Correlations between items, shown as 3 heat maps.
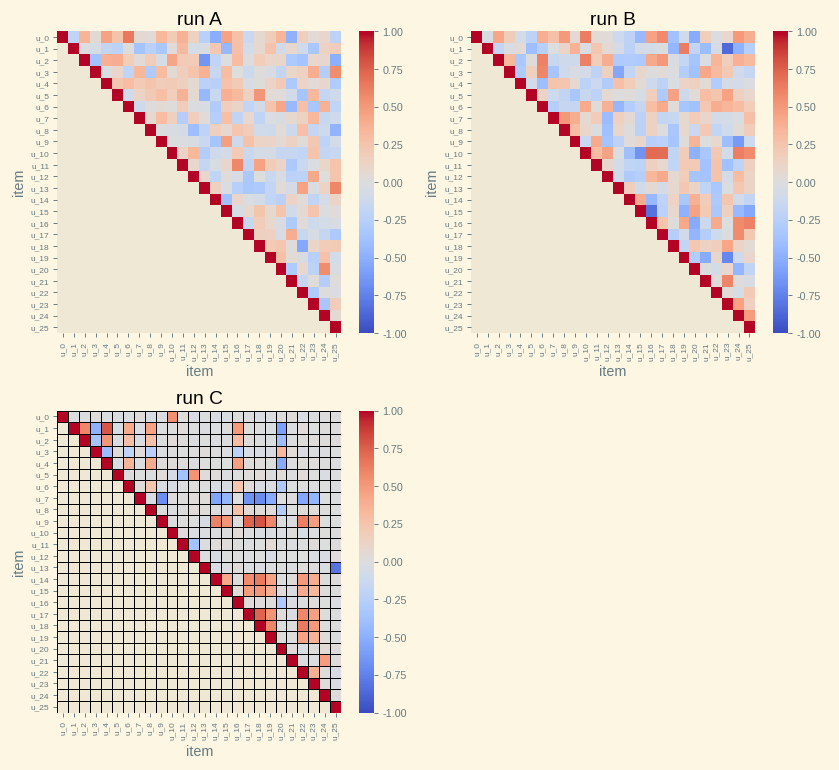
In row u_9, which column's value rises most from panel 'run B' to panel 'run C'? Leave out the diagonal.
u_18
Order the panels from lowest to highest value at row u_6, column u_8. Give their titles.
run B, run A, run C
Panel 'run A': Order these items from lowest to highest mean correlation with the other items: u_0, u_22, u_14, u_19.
u_14, u_22, u_19, u_0
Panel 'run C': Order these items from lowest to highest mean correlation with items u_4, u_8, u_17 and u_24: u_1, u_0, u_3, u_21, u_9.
u_3, u_0, u_21, u_9, u_1
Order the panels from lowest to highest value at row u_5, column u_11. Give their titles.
run C, run B, run A
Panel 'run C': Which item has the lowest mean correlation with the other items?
u_7
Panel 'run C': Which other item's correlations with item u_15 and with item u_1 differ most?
u_4
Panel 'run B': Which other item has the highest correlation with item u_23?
u_21
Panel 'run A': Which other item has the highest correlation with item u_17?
u_21
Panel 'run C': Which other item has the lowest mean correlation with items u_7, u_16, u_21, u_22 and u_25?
u_13
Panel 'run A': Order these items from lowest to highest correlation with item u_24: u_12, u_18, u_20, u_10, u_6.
u_10, u_12, u_18, u_6, u_20
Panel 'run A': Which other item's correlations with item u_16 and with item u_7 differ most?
u_11
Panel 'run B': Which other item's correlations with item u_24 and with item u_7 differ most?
u_9
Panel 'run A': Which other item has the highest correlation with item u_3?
u_25
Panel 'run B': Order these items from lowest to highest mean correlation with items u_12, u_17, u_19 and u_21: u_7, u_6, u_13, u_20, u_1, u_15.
u_20, u_15, u_7, u_13, u_1, u_6
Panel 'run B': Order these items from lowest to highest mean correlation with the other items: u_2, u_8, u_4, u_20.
u_20, u_4, u_8, u_2
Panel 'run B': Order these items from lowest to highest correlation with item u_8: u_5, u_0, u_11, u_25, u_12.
u_12, u_5, u_11, u_25, u_0
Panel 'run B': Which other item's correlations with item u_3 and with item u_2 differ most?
u_10
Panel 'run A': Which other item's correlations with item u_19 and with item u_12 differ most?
u_23
